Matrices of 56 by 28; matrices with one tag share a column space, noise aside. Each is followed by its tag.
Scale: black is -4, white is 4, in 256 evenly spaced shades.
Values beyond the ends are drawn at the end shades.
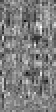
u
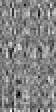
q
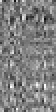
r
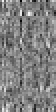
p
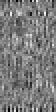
p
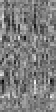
u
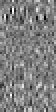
r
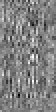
u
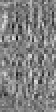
u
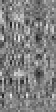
u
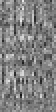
u
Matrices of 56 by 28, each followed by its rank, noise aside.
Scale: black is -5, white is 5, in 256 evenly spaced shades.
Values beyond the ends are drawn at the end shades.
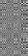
two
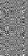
three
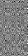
four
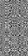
four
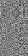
four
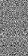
six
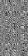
six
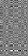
two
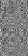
four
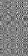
three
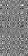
three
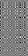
two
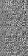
six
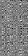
six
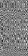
four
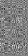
four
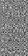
six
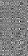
four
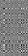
two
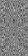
four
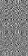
four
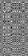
two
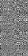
six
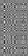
two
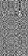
three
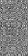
four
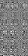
four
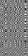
two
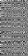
three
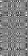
two
